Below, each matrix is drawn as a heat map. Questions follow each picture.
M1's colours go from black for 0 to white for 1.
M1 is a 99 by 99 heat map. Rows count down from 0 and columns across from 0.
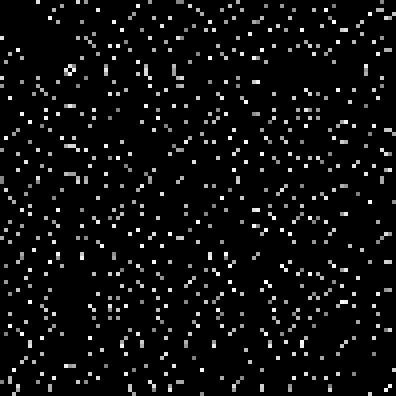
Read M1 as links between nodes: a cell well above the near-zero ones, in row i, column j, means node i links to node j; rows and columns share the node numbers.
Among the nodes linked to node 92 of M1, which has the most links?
node 65
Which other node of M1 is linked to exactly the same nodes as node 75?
node 30
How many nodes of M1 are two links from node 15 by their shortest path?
4
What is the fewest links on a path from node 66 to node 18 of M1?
2
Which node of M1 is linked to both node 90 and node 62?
node 8
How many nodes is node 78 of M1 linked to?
8
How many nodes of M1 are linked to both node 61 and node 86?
1
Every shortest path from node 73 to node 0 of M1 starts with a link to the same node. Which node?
node 2
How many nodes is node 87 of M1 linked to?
2
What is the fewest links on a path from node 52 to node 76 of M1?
6
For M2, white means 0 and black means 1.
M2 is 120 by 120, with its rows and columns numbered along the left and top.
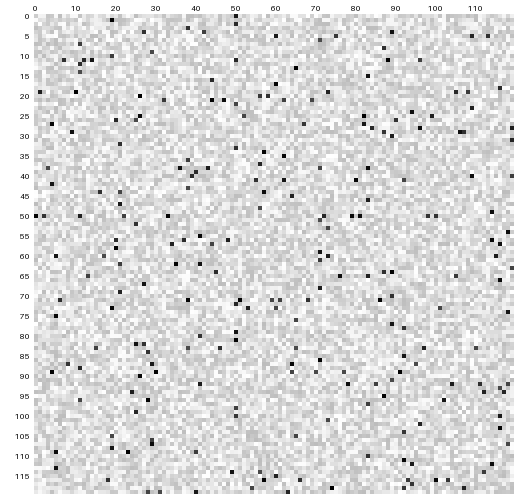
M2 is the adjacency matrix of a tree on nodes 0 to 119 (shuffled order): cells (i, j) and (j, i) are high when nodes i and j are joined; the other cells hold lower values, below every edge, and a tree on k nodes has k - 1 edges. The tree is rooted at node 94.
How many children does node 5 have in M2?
3
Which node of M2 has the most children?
50
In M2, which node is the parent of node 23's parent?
40
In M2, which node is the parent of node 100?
116
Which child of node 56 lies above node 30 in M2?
20
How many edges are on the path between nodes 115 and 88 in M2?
9
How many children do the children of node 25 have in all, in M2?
1
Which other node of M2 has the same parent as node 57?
16
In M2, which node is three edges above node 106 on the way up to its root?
64
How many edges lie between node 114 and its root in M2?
2
